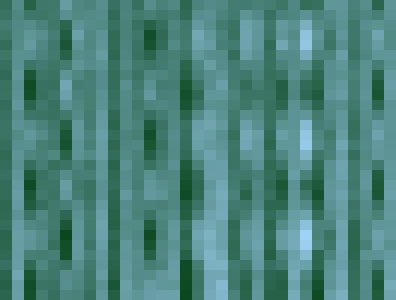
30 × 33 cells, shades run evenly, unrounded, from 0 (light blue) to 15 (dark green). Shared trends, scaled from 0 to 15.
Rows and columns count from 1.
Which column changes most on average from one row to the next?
26
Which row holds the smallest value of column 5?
16
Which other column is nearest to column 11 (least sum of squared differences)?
15
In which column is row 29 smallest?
19
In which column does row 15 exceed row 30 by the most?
13
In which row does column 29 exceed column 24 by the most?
5
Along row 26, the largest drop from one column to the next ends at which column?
7
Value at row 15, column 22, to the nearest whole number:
6
